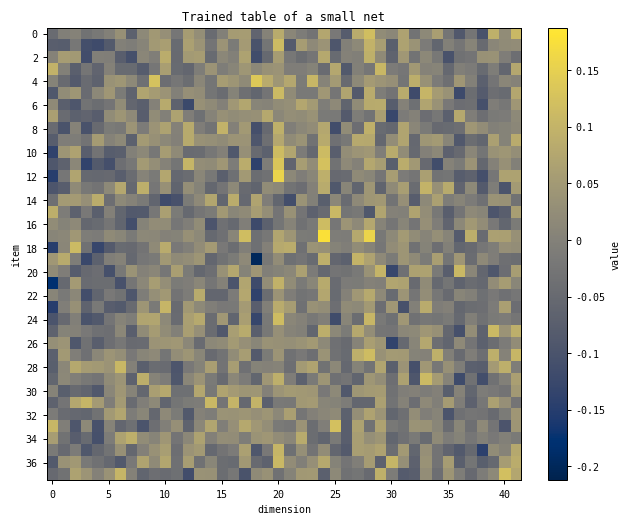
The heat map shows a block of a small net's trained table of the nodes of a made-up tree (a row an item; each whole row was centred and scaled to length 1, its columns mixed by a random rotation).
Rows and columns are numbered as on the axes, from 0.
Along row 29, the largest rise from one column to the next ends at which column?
33
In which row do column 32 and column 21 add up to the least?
14
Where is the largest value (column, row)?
24, 17
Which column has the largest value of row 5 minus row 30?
26
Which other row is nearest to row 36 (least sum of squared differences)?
12
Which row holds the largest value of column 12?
11
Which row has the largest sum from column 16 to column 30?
4
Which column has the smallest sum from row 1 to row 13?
3
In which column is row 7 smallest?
30
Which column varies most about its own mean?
18
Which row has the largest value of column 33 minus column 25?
13
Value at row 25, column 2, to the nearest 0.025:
0
